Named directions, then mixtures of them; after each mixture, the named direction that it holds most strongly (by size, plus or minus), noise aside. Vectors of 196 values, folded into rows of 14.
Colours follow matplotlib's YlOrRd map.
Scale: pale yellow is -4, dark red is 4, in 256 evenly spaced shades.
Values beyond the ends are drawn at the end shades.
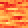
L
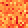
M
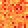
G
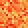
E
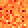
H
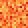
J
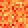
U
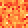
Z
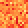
M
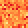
Z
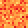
G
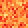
U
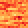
L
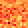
H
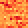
L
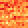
L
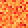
J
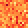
M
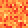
J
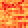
L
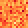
J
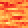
L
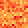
U
